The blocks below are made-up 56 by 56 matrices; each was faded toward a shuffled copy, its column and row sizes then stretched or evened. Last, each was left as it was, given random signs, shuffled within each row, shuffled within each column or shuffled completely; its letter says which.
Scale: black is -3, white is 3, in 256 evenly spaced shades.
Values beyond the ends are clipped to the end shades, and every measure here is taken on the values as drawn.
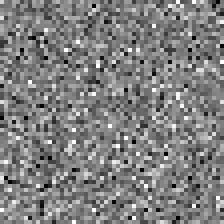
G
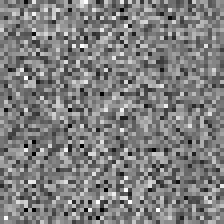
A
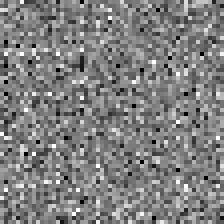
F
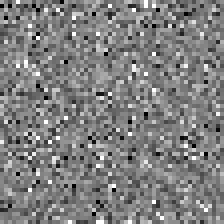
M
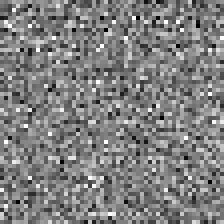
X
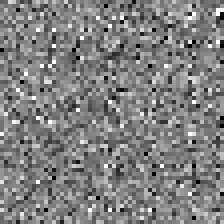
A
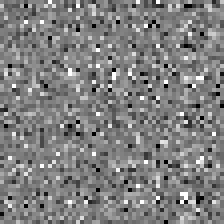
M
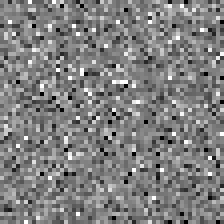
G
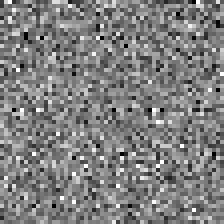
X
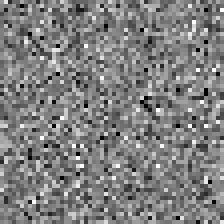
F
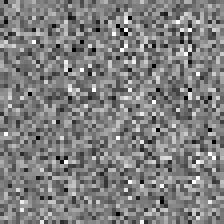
A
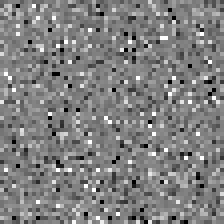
G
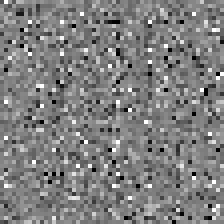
A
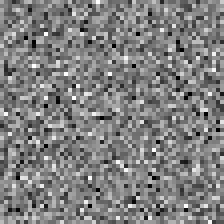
G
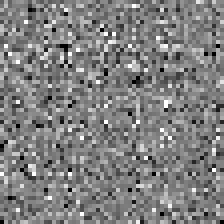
M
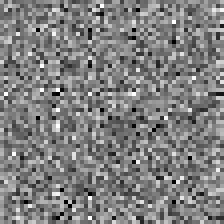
M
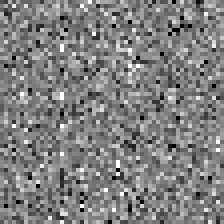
F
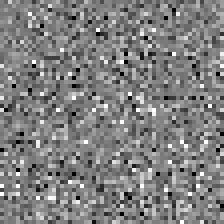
A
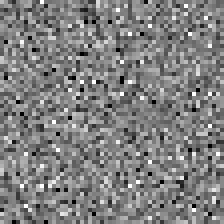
G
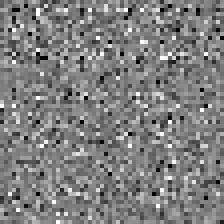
A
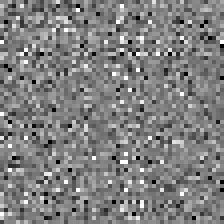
M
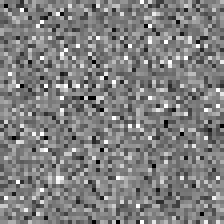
X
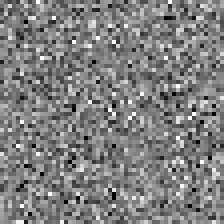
F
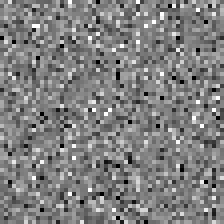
F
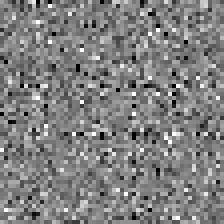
M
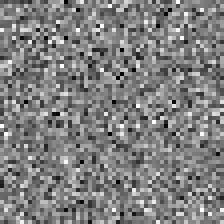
X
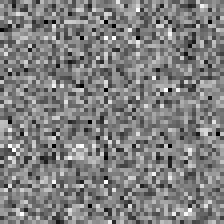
M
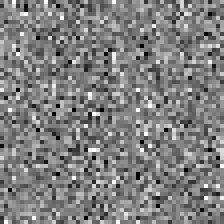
F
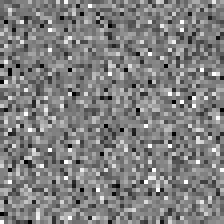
G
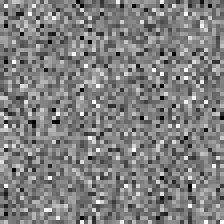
F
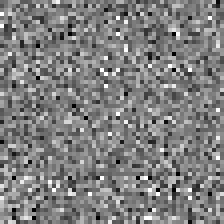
A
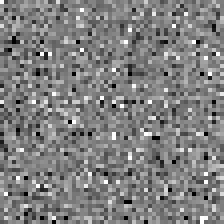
X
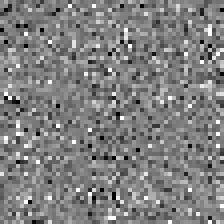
M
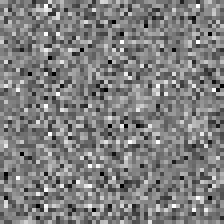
A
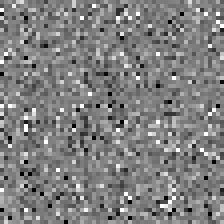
A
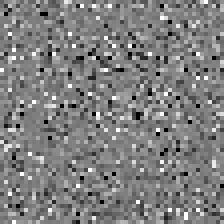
A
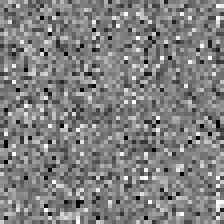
F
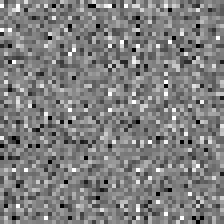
A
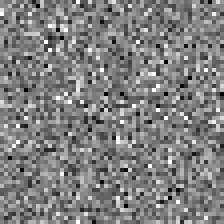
G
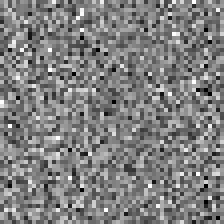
F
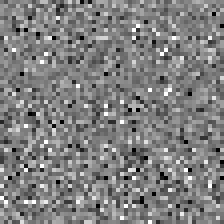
X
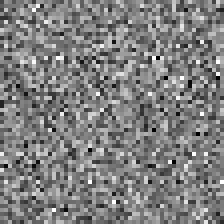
X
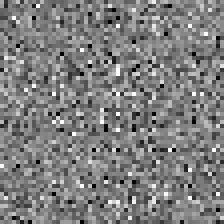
A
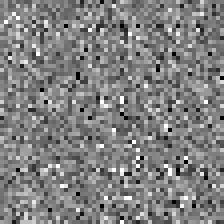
A
